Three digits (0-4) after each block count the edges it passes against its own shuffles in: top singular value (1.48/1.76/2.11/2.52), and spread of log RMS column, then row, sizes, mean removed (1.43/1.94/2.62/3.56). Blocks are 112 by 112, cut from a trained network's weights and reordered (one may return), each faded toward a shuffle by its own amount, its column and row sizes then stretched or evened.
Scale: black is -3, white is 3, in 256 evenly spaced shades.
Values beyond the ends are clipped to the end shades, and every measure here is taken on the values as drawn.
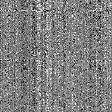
3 3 1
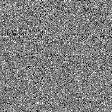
0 2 2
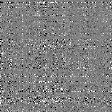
0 3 4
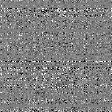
0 3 4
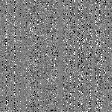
0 4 0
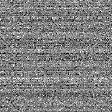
3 1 2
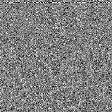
3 1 2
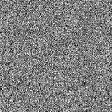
2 1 0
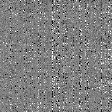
1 4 1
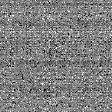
2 2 1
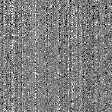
3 3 2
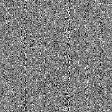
1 4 0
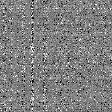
1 3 1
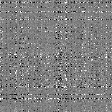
1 3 4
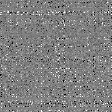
0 2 3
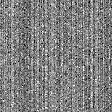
4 1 0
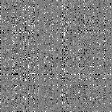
0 4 3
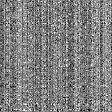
4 0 2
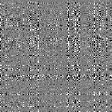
4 4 4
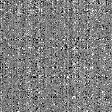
2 2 2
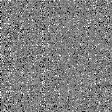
0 3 0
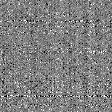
1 0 3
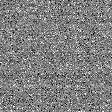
0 0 0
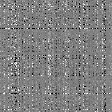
2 4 3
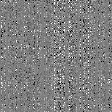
0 4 2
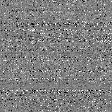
0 1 3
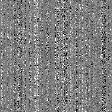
2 4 0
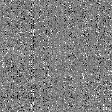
0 3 0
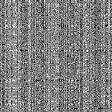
4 0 3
